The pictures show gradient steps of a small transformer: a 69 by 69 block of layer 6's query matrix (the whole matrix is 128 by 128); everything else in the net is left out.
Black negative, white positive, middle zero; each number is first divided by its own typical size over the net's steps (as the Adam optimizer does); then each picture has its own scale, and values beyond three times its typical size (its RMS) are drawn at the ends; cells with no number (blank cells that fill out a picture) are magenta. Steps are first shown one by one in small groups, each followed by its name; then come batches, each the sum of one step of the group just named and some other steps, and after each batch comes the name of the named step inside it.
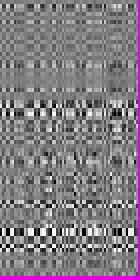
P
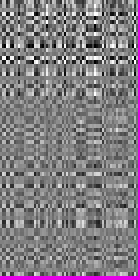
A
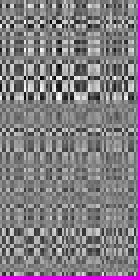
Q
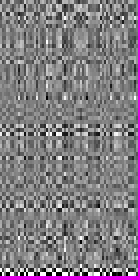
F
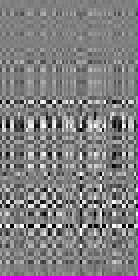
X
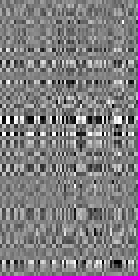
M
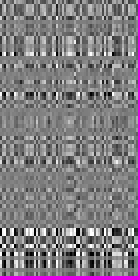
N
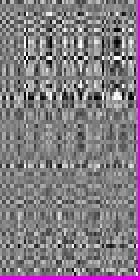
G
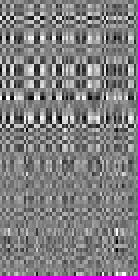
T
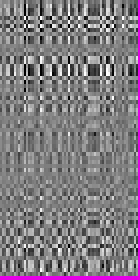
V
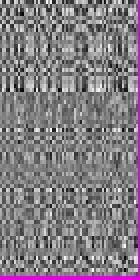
P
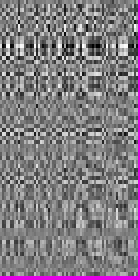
A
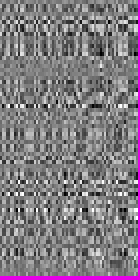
M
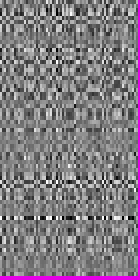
Q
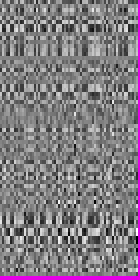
Q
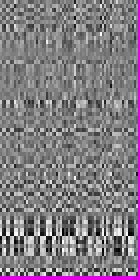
F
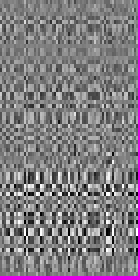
Q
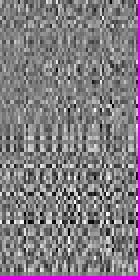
V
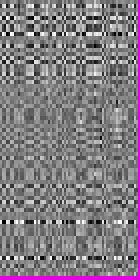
A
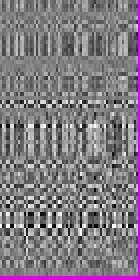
X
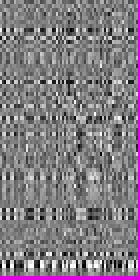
M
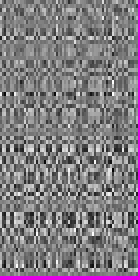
N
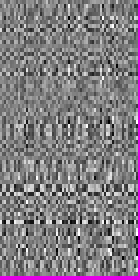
V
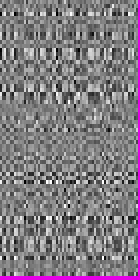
Q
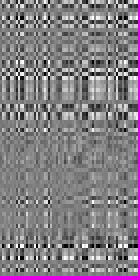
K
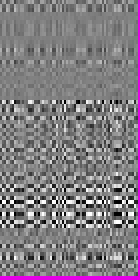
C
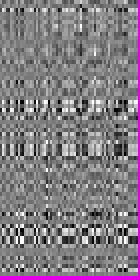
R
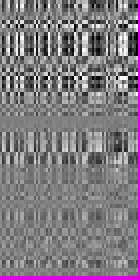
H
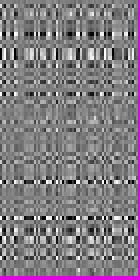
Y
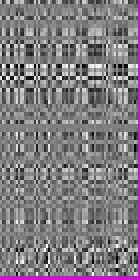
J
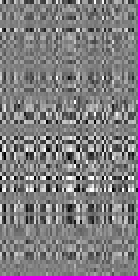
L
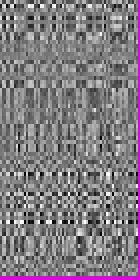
J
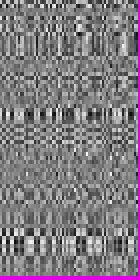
H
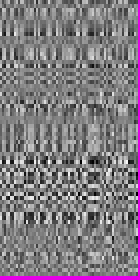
Y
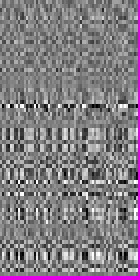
K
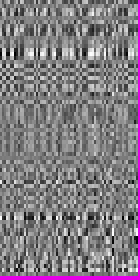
Y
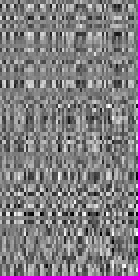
R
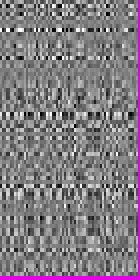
L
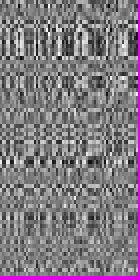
H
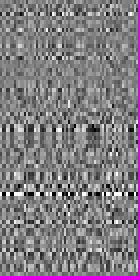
C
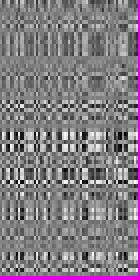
H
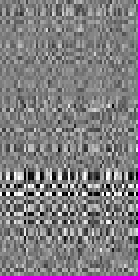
R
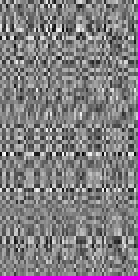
K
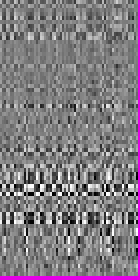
L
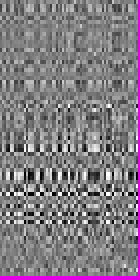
R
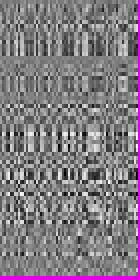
H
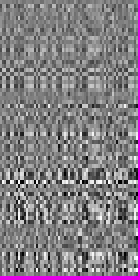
K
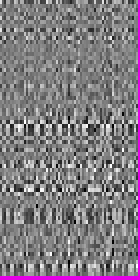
L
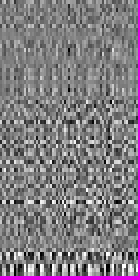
C
